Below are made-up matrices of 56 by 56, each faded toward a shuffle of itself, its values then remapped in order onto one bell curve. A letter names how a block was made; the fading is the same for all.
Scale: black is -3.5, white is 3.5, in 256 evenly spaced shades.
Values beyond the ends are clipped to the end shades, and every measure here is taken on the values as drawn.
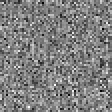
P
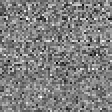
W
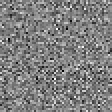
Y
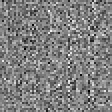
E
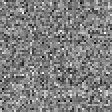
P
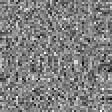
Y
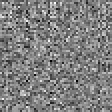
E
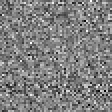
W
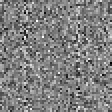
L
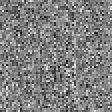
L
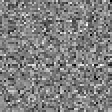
Y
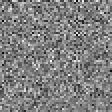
E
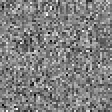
P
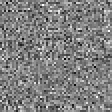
Y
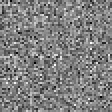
P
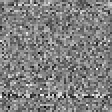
W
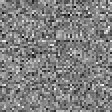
Y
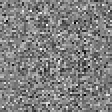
P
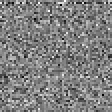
W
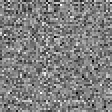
E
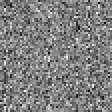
L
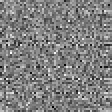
Y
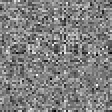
Y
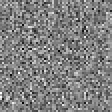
E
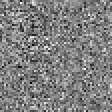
P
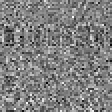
Y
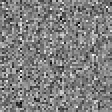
L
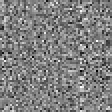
E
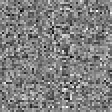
Y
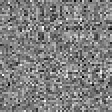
Y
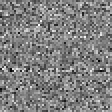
W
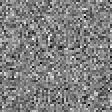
P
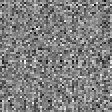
Y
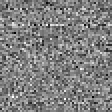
W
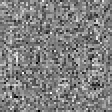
P
